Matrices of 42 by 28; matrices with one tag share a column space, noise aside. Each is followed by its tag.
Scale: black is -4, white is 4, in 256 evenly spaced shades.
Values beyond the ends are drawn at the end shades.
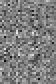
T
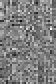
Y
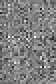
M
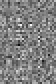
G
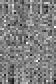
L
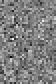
G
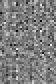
Y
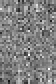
Y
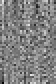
L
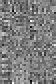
Y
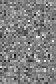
T
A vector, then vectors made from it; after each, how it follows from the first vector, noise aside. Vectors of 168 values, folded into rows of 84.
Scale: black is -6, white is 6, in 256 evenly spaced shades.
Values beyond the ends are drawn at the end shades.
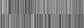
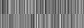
negated.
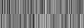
sign-scrambled.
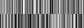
reversed, negated, scaled up.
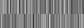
sign-scrambled.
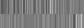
reversed, partly zeroed.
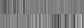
reversed, partly zeroed.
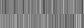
reversed, partly zeroed.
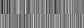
sign-scrambled.
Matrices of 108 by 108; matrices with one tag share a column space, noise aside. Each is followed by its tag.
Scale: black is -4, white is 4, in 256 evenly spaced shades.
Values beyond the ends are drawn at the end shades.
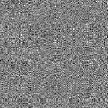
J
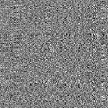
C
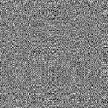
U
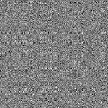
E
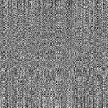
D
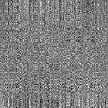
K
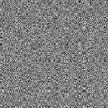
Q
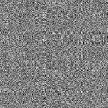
E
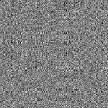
E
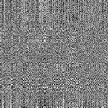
K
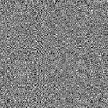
U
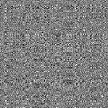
C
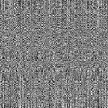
D
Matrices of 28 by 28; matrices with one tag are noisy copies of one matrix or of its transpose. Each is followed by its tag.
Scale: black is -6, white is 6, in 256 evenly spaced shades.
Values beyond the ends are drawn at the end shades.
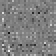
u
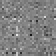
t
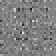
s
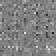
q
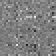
t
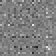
q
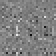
t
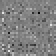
u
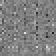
q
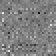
u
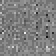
q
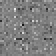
s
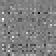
u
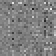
u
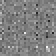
q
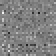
u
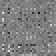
u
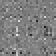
t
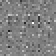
s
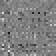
u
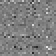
q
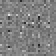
s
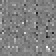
q
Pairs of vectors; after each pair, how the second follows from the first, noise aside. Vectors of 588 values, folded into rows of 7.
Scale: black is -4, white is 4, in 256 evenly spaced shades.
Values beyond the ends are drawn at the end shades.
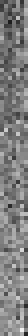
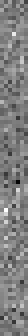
wrapped around, negated, partly zeroed.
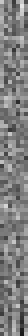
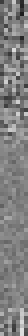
negated, partly zeroed.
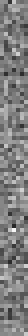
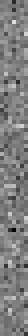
negated, partly zeroed.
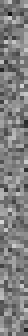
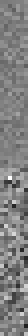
wrapped around, negated, partly zeroed.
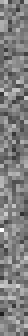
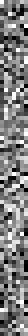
wrapped around, negated, scaled up.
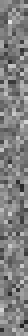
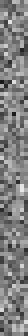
sign-scrambled.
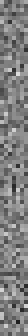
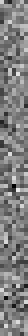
sign-scrambled.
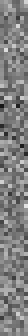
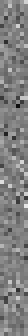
partly zeroed.
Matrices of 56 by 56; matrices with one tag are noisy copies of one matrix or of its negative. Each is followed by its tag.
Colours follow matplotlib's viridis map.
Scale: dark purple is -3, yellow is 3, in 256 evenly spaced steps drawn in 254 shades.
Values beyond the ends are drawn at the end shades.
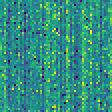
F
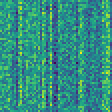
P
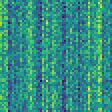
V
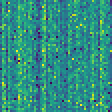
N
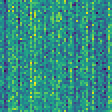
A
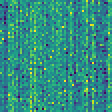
A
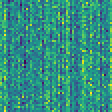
F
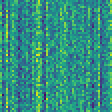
N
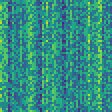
V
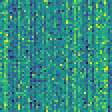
A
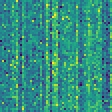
P
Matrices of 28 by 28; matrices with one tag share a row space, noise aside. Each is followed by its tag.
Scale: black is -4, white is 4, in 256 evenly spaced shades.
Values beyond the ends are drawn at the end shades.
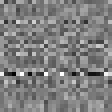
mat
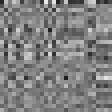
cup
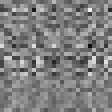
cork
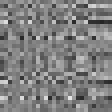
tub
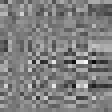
tub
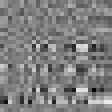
tub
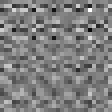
cork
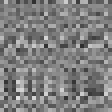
mat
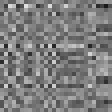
cup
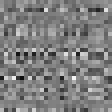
mat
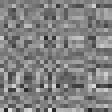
cup
